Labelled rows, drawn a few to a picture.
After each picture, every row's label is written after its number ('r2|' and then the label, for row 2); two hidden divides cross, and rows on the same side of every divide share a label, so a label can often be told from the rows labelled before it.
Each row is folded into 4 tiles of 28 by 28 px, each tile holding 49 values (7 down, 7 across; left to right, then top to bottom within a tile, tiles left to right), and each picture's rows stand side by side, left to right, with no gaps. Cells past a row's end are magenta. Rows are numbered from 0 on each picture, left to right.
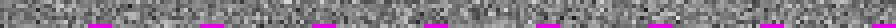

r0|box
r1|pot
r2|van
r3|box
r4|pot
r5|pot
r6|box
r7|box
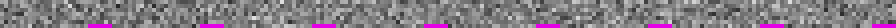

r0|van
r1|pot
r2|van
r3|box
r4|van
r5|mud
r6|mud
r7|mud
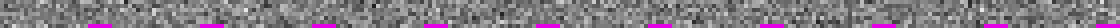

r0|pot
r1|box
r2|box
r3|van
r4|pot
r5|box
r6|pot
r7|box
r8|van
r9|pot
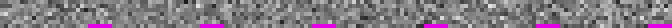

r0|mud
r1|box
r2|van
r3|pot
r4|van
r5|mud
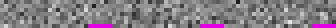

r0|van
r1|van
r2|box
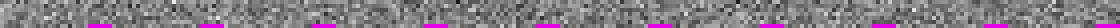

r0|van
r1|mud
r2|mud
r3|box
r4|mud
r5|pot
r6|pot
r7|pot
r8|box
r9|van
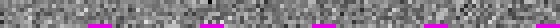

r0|van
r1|mud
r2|box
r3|pot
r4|pot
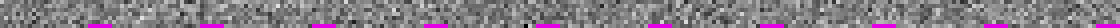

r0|box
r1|van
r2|van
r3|box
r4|mud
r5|pot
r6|van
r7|mud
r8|pot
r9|mud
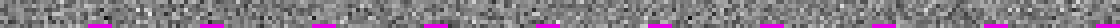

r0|box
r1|mud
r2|mud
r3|box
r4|mud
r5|pot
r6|van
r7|box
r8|pot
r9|mud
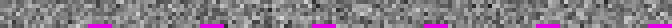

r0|pot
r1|box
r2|van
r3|box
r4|pot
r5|pot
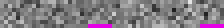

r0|van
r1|pot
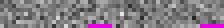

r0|mud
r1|pot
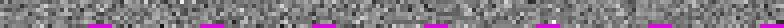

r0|mud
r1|mud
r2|box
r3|van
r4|box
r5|box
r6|van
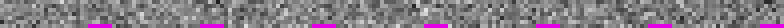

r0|van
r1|van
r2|van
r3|mud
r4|pot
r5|mud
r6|pot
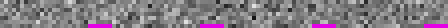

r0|mud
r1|van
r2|pot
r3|mud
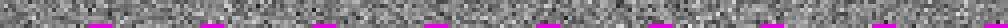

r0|van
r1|pot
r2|van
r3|van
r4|box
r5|mud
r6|box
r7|pot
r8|van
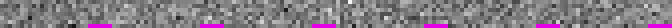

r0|pot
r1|box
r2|mud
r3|mud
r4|pot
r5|pot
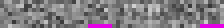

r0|box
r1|mud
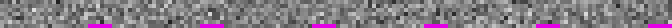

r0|mud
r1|van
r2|van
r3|pot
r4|box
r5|mud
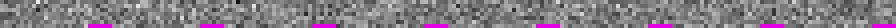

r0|box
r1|box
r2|van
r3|van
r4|box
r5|box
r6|pot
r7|mud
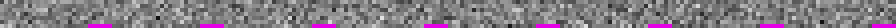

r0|mud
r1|van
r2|mud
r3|pot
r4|box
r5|mud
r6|mud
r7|van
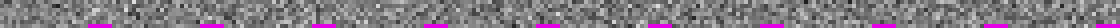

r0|mud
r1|van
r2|box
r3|van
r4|box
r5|pot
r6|mud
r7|pot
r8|box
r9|pot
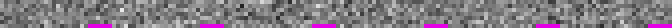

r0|box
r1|pot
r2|pot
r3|box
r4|van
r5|van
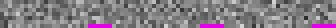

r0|pot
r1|pot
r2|pot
